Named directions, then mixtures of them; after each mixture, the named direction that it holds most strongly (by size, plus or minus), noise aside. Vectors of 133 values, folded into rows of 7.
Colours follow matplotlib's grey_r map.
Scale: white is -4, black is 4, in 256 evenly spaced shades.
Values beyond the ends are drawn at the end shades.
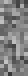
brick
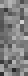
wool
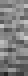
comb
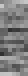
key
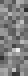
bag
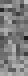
brick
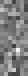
bag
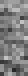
wool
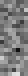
bag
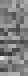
key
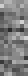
wool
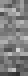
comb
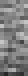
comb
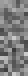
brick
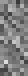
brick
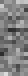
key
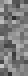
brick
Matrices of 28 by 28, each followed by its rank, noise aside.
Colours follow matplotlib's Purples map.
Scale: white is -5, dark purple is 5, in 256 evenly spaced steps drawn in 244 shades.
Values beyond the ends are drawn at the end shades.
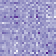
three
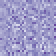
four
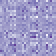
three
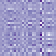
two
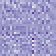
four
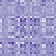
two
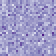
five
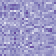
four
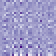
two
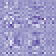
three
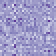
six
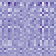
two
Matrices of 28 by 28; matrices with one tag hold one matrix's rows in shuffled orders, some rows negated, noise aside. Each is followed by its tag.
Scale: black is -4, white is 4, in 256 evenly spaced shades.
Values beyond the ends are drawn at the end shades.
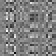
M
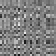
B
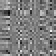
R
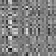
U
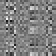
M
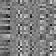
R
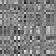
B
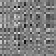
B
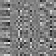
R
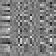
R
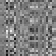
M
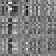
U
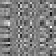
R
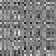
B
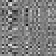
U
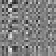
U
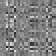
M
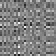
B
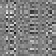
M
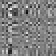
U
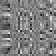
R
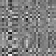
U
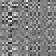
U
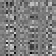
M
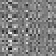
U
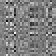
M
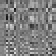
M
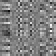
R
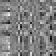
R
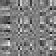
R
